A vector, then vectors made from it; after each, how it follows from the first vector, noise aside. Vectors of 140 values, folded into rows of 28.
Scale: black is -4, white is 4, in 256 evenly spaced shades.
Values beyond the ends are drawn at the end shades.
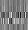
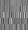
negated, shrunk.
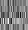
copied.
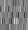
partly zeroed.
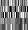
wrapped around, scaled up.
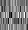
negated.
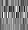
reversed, negated.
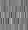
negated, shrunk.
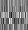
negated.
